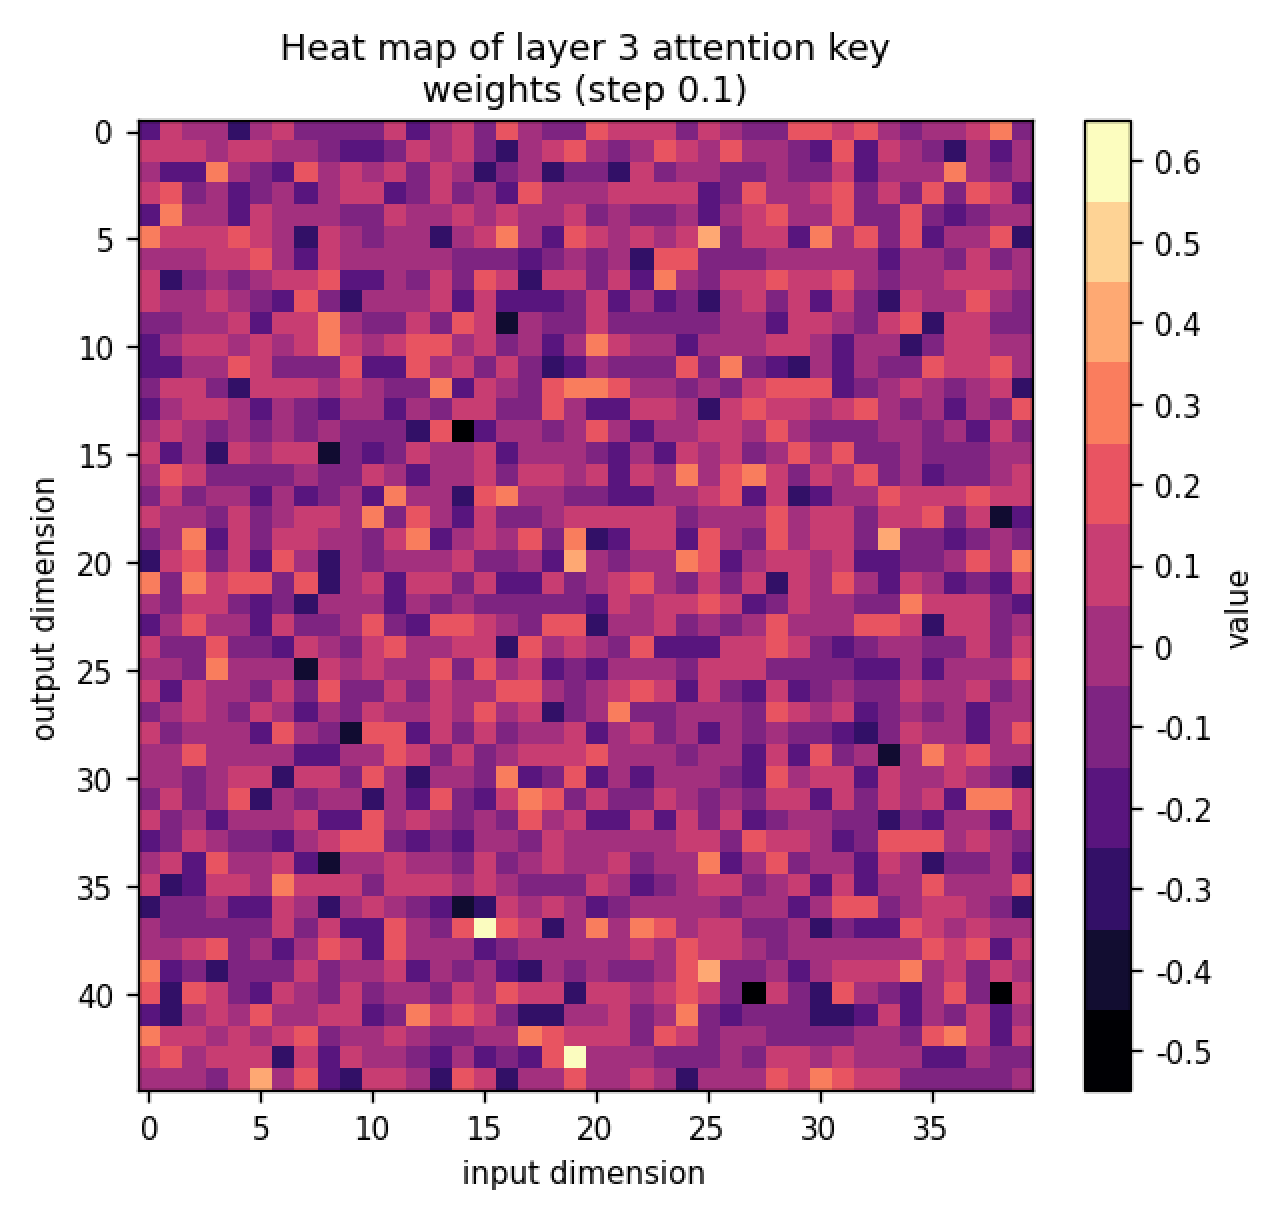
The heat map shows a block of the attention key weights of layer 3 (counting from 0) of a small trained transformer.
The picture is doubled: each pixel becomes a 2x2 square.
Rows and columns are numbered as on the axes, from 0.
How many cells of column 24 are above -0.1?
30
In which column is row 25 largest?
3
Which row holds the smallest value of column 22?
6
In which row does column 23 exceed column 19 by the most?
40
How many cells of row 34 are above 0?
10
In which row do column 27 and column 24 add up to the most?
16
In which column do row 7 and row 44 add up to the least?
9
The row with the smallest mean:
36
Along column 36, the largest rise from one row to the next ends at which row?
2
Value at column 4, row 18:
0.1
